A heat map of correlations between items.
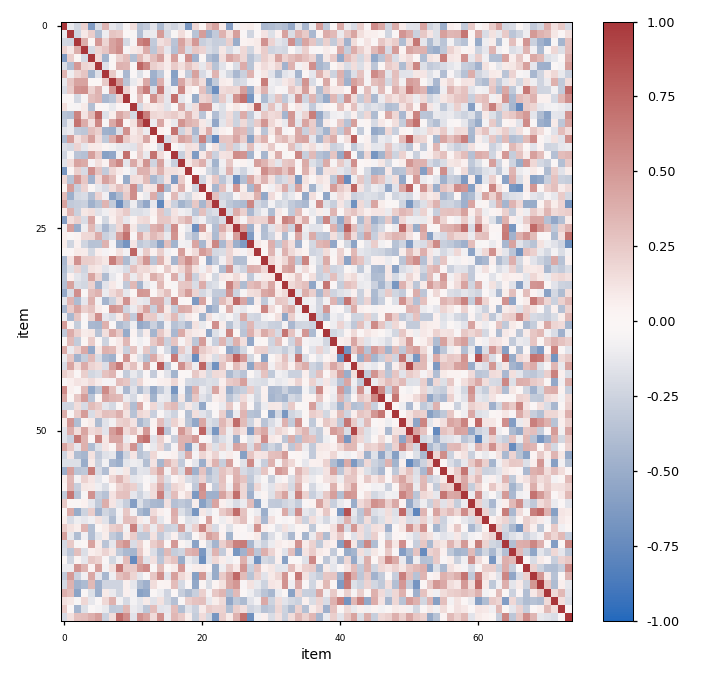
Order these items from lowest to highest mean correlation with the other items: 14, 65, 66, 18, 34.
65, 66, 18, 34, 14
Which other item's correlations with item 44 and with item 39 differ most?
71
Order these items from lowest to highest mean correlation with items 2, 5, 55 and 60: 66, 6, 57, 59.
6, 59, 57, 66
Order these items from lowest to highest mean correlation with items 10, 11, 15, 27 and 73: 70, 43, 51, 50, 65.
70, 43, 50, 65, 51
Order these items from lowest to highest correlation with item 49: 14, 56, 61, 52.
61, 14, 56, 52
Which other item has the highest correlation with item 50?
42
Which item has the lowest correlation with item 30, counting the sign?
48
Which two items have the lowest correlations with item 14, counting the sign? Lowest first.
22, 27
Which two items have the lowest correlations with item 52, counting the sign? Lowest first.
65, 18
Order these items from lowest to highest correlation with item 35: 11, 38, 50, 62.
62, 11, 50, 38
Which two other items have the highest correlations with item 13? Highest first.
16, 9
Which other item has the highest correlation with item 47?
66
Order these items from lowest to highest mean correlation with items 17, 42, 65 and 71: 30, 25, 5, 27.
25, 27, 30, 5
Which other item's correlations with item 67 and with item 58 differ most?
55
